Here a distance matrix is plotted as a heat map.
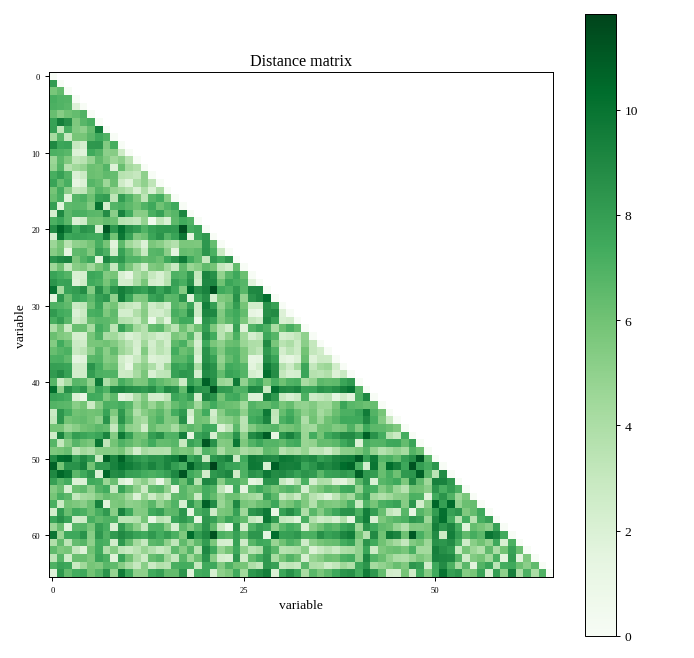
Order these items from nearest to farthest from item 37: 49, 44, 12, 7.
49, 12, 7, 44
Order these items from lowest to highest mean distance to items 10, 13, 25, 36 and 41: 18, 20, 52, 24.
24, 18, 52, 20
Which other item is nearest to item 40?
48
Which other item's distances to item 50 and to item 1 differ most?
17
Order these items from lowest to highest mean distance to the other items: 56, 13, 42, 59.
13, 42, 59, 56
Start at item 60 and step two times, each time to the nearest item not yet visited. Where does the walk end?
51
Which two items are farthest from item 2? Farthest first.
50, 52
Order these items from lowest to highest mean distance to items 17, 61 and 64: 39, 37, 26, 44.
37, 26, 44, 39
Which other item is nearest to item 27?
31
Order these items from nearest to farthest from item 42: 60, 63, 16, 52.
63, 16, 52, 60
